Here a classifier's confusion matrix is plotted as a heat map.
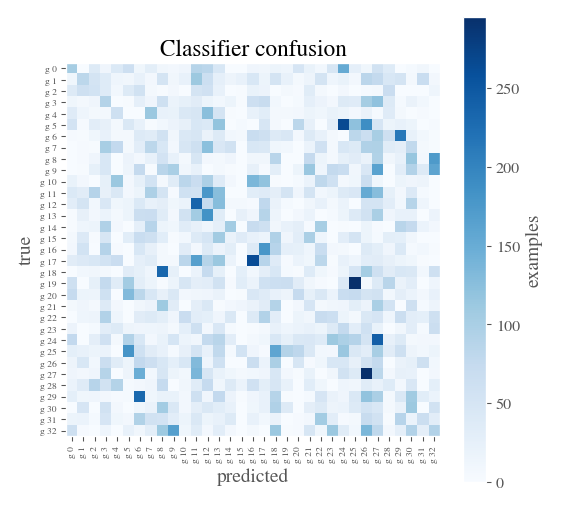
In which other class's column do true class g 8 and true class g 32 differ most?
g 9
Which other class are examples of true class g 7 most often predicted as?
g 12
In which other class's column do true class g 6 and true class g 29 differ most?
g 30
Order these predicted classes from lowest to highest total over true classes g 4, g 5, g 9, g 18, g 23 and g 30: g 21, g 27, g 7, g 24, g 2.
g 2, g 7, g 21, g 27, g 24
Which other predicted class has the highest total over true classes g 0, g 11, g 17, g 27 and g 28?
g 26
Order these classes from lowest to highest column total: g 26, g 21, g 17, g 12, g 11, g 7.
g 21, g 7, g 17, g 12, g 11, g 26
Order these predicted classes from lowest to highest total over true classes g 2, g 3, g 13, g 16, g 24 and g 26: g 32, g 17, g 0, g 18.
g 32, g 0, g 18, g 17
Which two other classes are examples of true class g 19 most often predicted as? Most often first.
g 25, g 5
